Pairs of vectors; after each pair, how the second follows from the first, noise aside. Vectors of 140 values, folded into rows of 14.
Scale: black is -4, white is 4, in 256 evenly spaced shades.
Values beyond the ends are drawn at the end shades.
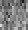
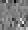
wrapped around, negated, partly zeroed.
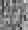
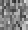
copied.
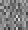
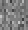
reversed, negated, partly zeroed.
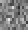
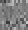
negated, partly zeroed.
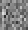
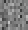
wrapped around, negated, partly zeroed.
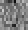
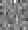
negated, partly zeroed.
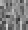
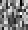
reversed, negated, scaled up.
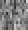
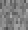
shrunk.
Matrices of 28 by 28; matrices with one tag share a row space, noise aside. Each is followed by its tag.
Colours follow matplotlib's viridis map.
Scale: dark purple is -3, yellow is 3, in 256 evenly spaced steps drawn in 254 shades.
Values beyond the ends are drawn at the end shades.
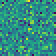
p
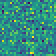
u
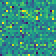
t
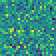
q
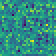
u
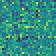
t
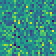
q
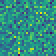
q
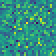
q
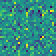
q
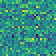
t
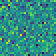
p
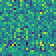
q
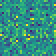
p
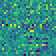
u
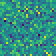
q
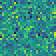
p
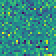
u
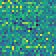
t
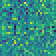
q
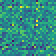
t
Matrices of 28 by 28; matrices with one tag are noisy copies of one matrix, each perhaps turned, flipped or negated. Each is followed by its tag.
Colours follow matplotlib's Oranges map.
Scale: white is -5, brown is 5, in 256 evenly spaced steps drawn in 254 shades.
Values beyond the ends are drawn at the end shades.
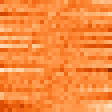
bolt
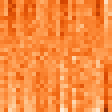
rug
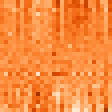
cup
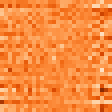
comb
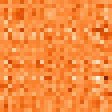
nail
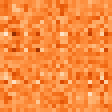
nail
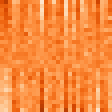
bolt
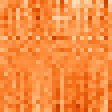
cup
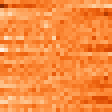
rug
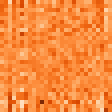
comb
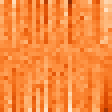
bolt
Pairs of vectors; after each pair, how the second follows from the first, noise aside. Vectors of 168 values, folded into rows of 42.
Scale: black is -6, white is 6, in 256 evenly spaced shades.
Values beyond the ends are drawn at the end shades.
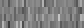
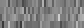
sign-scrambled.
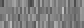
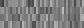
copied.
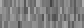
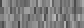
sign-scrambled.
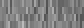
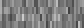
shuffled.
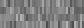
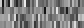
reversed, negated, scaled up.
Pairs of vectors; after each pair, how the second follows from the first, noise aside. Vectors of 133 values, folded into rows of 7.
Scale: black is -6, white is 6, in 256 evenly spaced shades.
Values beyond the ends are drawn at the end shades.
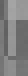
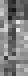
negated, scaled up.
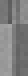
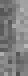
reversed.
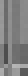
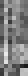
negated, scaled up.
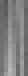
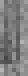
wrapped around, negated.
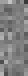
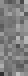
reversed.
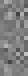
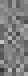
wrapped around, negated.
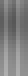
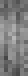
wrapped around, negated.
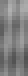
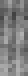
reversed.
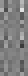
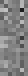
sign-scrambled.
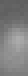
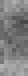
wrapped around, negated.
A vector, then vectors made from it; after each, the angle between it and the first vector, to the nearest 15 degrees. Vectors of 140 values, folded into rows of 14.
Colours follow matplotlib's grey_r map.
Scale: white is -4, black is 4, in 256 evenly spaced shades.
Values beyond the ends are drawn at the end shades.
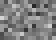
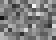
165 degrees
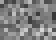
90 degrees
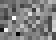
120 degrees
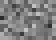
165 degrees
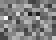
45 degrees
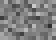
165 degrees
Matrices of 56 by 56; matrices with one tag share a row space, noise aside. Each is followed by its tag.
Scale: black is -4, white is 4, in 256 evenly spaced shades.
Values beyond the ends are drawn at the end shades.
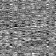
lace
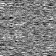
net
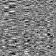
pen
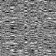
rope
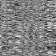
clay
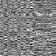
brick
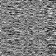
clay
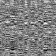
rope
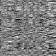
clay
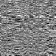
clay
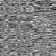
brick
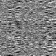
clay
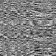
brick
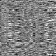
clay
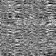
clay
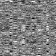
lace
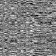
brick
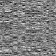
lace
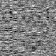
lace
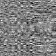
brick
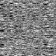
net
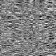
clay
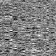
lace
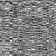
lace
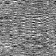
lace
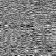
brick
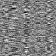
pen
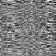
clay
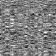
rope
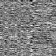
brick
